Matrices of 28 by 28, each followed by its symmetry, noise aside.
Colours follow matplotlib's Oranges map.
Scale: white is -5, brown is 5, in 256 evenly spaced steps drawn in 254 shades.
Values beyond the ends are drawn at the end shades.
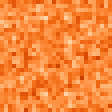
same after a half turn.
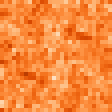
same after a half turn.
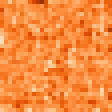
antisymmetric.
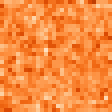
antisymmetric.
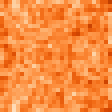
mirrored top to bottom.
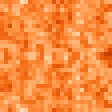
mirrored top to bottom.
